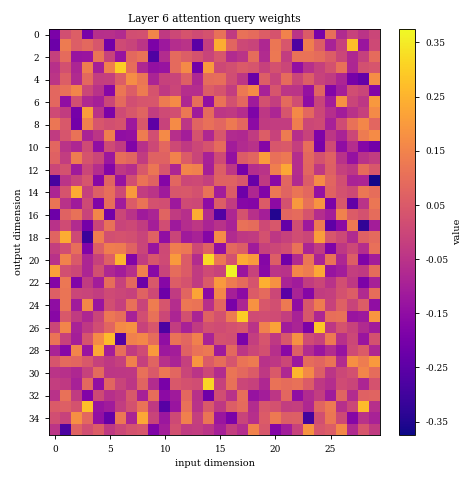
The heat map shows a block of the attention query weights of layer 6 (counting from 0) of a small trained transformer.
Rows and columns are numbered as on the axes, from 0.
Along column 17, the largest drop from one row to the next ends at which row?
21
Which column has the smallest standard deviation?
12
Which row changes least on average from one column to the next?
30
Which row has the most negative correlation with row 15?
20
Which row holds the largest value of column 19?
22
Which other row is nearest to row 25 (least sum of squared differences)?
0
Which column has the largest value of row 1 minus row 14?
15
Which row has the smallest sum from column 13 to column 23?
32
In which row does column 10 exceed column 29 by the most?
10
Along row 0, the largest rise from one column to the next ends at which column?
25
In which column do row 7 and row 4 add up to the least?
18
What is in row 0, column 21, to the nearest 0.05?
0.15
